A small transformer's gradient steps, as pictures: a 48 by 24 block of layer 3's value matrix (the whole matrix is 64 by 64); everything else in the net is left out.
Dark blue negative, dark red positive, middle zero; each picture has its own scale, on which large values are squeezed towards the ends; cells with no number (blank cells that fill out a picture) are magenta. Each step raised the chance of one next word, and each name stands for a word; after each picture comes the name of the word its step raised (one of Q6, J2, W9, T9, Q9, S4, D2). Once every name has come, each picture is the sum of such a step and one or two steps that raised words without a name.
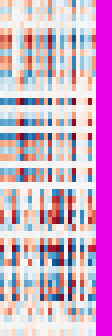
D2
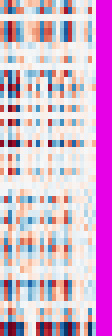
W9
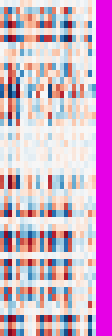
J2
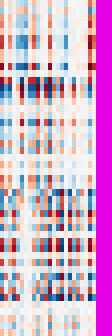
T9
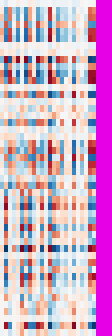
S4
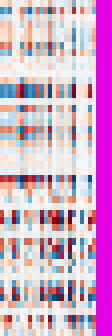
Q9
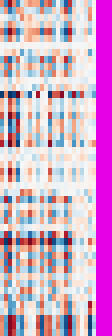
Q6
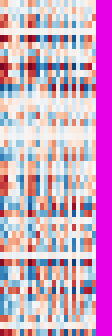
J2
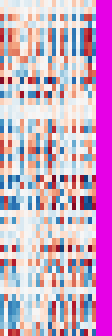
S4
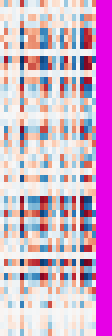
T9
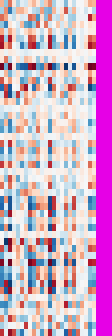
T9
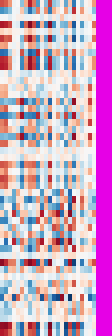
W9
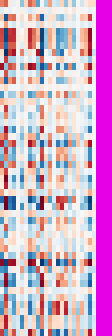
Q6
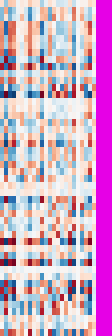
Q6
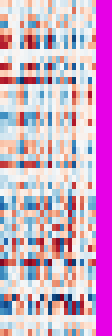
S4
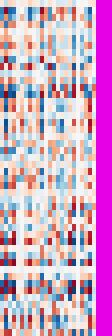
Q9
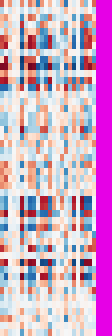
T9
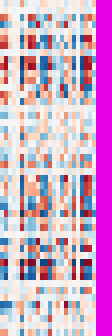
J2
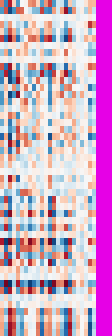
D2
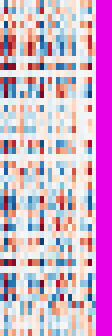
T9
